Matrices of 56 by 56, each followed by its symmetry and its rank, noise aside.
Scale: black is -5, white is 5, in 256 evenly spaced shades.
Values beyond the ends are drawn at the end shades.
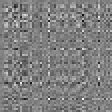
no symmetry, rank three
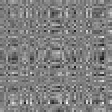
no symmetry, rank three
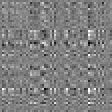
no symmetry, rank two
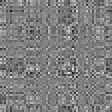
symmetric, rank three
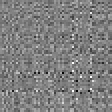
antisymmetric, rank four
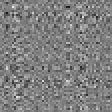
antisymmetric, rank four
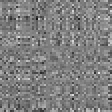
antisymmetric, rank four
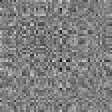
no symmetry, rank four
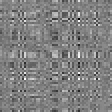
no symmetry, rank two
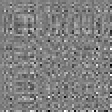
antisymmetric, rank four
